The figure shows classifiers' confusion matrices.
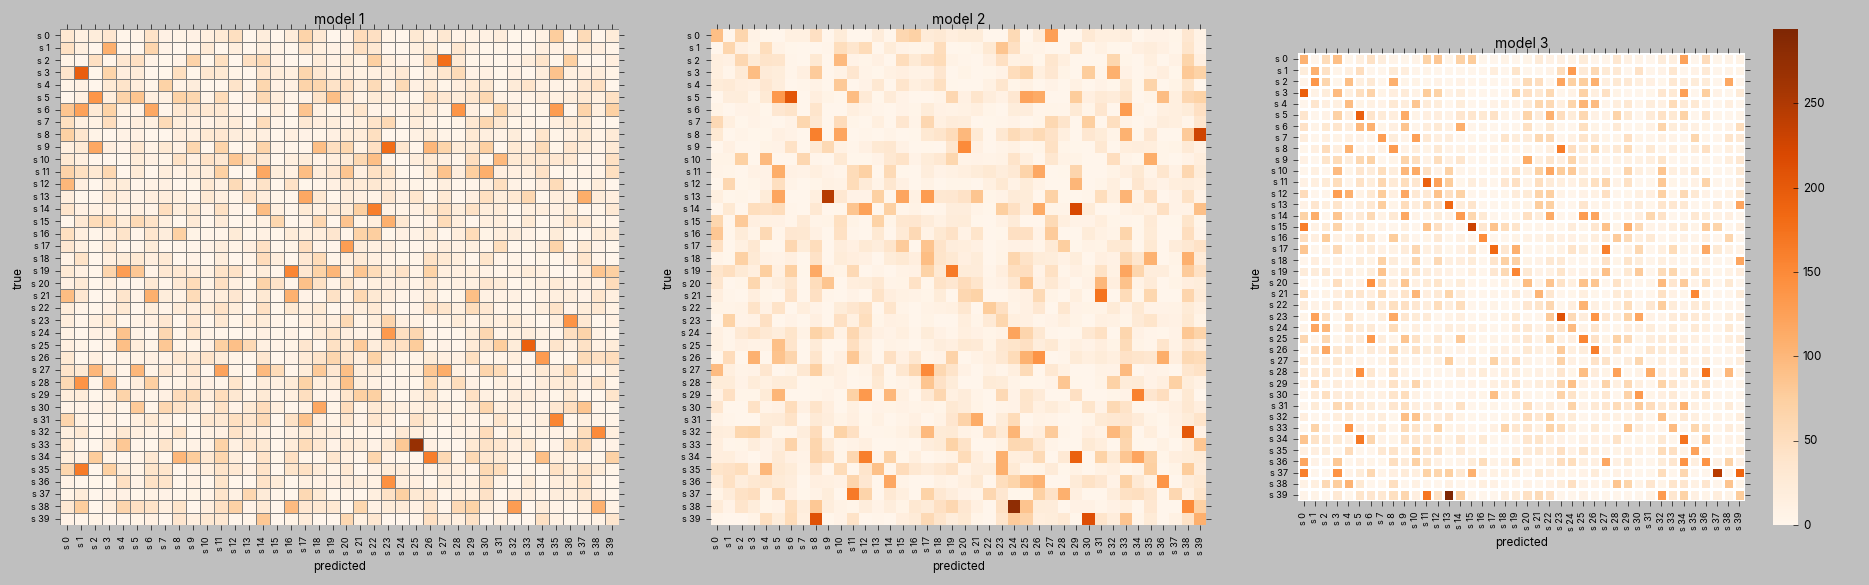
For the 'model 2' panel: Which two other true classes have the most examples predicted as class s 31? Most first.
s 21, s 20
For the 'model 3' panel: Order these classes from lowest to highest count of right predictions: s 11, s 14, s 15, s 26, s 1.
s 1, s 14, s 26, s 11, s 15
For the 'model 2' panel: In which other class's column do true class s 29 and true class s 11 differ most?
s 34
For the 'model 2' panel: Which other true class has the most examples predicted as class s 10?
s 8
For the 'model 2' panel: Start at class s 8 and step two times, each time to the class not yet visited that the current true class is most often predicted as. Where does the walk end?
s 30
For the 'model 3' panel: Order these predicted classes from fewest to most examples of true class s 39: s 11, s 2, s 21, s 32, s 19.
s 2, s 19, s 21, s 32, s 11
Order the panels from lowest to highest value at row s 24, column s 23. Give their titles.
model 2, model 3, model 1
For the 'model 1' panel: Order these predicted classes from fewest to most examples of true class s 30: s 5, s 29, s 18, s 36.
s 29, s 36, s 5, s 18
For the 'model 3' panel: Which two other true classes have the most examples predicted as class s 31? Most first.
s 28, s 14
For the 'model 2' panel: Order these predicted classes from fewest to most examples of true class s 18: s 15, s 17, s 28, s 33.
s 28, s 15, s 33, s 17
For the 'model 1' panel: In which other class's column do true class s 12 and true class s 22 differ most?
s 0
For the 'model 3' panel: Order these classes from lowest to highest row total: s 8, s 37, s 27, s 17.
s 27, s 8, s 17, s 37
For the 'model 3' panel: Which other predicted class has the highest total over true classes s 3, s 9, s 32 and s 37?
s 0
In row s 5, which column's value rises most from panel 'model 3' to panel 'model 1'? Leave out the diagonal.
s 2
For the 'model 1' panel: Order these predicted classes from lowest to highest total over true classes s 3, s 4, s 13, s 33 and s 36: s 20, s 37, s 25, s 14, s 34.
s 34, s 20, s 14, s 37, s 25
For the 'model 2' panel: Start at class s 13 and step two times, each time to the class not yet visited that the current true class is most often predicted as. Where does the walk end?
s 20
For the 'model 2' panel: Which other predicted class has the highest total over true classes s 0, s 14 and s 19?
s 29
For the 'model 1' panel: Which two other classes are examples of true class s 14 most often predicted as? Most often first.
s 22, s 21
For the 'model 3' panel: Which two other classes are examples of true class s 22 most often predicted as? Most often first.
s 25, s 32
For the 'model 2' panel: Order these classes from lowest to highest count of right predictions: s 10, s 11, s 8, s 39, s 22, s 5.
s 10, s 11, s 22, s 39, s 5, s 8
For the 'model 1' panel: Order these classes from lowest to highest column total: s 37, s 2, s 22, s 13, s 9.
s 13, s 2, s 9, s 37, s 22
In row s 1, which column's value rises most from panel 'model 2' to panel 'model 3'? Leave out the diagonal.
s 24
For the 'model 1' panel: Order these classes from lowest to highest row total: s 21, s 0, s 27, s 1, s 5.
s 1, s 0, s 21, s 5, s 27
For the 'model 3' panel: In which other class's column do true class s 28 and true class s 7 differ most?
s 36
